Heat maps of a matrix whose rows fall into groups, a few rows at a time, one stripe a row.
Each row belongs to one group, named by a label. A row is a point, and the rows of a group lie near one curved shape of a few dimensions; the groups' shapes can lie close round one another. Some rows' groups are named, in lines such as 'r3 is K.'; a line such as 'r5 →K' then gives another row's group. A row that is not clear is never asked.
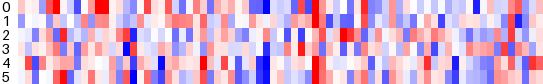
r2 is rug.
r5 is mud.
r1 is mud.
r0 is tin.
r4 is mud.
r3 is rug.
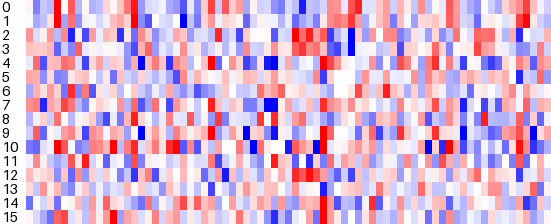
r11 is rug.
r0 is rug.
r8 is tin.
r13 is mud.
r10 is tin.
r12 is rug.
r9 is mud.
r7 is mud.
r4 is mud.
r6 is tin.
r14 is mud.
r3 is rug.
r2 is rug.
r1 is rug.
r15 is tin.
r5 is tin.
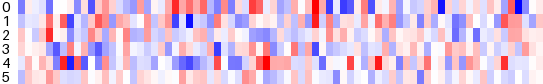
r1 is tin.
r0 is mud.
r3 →tin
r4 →tin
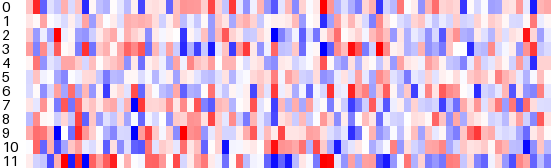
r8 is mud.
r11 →tin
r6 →rug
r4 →mud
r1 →mud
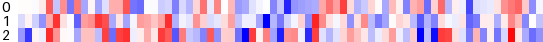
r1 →tin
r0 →rug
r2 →tin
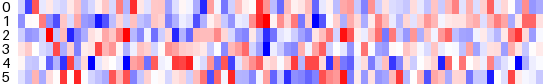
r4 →mud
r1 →tin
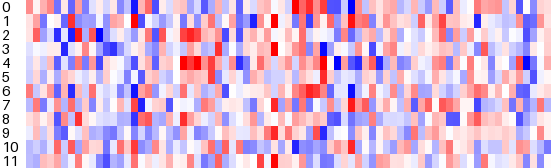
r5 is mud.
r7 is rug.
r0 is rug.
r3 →tin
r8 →rug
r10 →rug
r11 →tin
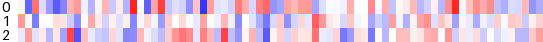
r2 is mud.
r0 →mud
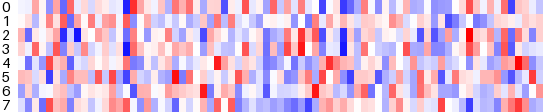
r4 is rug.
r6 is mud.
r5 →tin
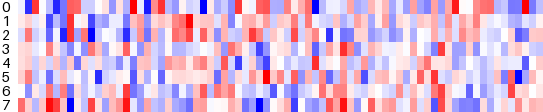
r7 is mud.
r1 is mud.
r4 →mud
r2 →mud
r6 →rug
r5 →rug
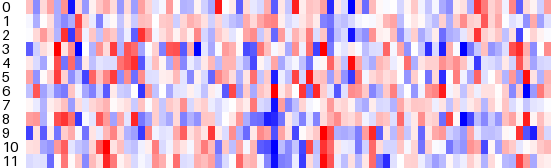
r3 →tin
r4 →rug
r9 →mud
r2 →rug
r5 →rug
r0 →rug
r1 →mud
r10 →tin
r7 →tin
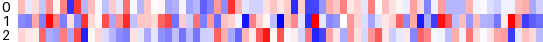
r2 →tin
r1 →tin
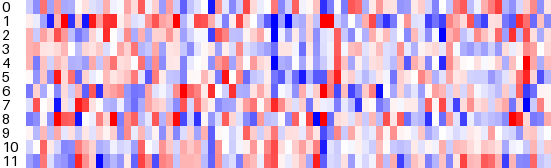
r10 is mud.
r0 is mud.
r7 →rug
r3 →mud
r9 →mud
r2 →rug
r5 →rug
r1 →tin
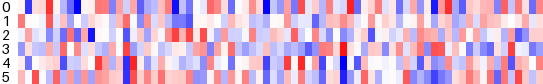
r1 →mud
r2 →mud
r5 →rug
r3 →rug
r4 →rug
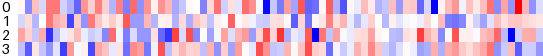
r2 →tin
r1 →mud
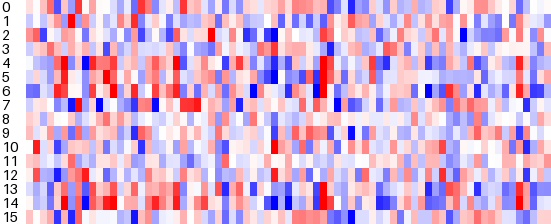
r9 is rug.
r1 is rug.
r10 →rug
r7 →mud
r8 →tin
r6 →tin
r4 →tin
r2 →mud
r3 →tin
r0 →rug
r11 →tin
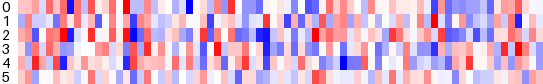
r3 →rug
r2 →mud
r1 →rug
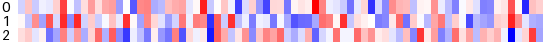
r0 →mud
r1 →rug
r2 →tin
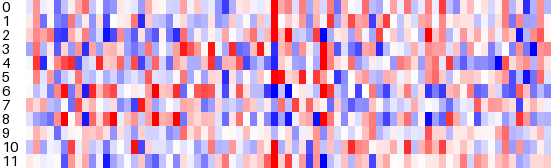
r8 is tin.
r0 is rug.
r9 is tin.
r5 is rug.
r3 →mud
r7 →rug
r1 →rug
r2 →tin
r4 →mud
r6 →tin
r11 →tin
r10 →rug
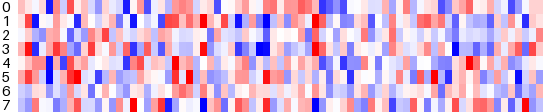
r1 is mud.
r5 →rug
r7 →mud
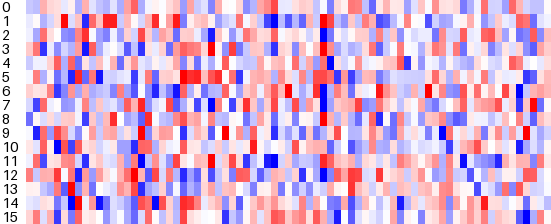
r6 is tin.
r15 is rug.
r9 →rug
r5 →mud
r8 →mud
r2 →mud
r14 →mud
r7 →mud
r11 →mud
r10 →rug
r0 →tin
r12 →mud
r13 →rug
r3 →mud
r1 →tin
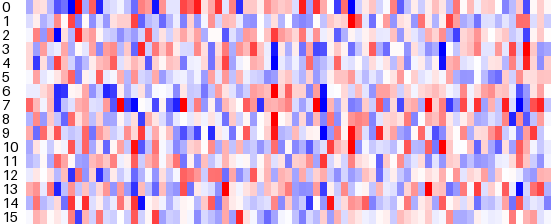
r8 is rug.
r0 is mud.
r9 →mud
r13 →tin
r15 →mud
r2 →rug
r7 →tin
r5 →mud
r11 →tin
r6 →tin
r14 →rug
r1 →rug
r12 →mud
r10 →rug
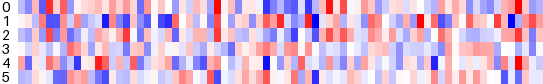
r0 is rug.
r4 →rug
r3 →mud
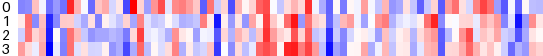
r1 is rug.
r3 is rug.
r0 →mud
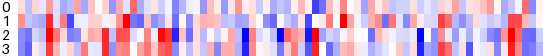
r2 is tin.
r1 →rug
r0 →mud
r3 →tin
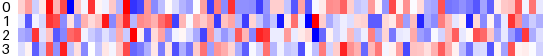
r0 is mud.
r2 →mud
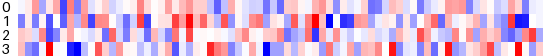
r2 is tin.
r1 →mud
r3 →rug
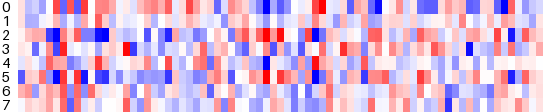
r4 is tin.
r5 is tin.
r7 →mud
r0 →tin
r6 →mud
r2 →tin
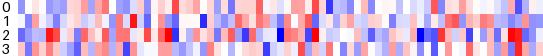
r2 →tin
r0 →mud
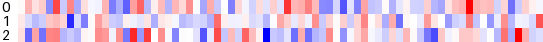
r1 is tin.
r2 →rug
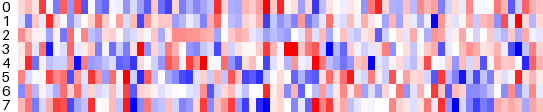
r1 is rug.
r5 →mud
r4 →mud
